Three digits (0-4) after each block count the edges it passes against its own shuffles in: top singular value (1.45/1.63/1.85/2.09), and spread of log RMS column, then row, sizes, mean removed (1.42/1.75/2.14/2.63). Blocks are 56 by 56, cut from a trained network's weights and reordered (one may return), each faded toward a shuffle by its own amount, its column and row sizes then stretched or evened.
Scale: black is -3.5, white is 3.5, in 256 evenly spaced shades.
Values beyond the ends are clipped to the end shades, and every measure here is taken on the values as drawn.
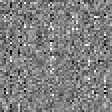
1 3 0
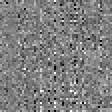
1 4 0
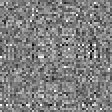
3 1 2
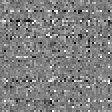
1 3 4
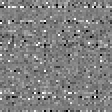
0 0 4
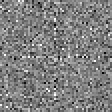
1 0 0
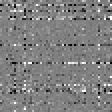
4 3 4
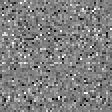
0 0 2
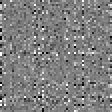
2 4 1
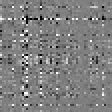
3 4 4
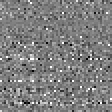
2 0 4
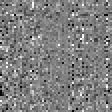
1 4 1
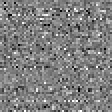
2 0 3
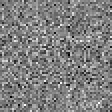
3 1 2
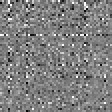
2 3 3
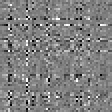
3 3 4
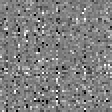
2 4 1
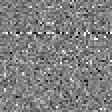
2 1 2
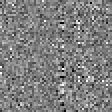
1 2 0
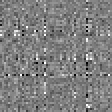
3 3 2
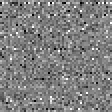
1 1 3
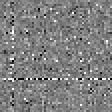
3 1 2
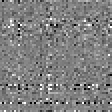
2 2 4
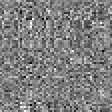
4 2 2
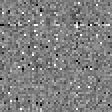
0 2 2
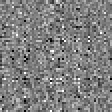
1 3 1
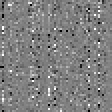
0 4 1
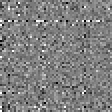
1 2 3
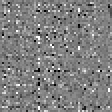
1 3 1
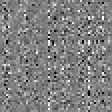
3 4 2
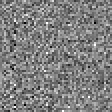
2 1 0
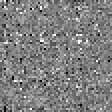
0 1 2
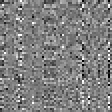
4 4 1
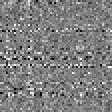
2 1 4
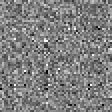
2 0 1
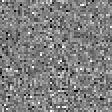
0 1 0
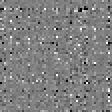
0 3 3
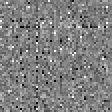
1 2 0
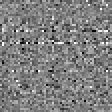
2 0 3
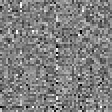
2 2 0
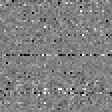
1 0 3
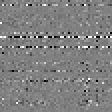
4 0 4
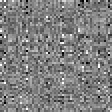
4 3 1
